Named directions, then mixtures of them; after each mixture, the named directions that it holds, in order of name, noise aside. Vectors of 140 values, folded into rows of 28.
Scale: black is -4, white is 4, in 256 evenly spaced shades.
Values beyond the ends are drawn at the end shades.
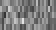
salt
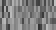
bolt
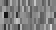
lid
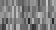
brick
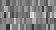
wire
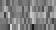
brick, wire.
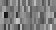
lid.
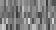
brick.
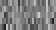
brick, lid.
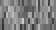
brick, salt.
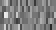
lid.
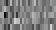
lid, wire.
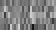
brick, wire.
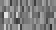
lid.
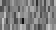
bolt, salt.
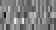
salt, wire.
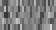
bolt, lid.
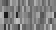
lid.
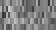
bolt, salt.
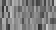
bolt.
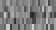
wire.
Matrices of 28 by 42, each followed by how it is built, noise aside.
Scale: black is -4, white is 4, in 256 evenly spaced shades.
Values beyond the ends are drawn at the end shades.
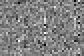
uneven columns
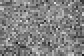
smooth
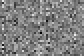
uneven columns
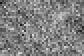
smooth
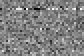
uneven rows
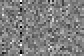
uneven columns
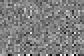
low rank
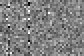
uneven columns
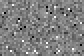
sparse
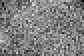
smooth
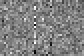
uneven columns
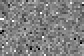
sparse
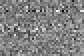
uneven rows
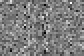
uneven columns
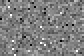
sparse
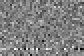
uneven rows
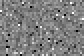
sparse
